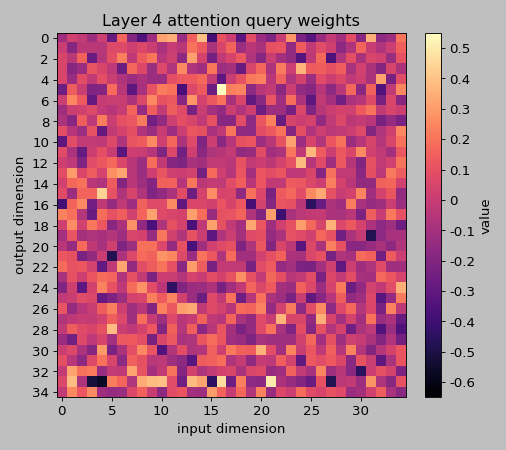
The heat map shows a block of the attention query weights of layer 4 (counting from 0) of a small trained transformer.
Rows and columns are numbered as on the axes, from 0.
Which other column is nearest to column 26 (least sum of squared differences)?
0
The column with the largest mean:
11
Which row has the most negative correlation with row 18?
2
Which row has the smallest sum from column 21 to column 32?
25
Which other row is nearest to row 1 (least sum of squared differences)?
9
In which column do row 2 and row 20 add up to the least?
24
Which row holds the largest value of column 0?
17
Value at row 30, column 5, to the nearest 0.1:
-0.2
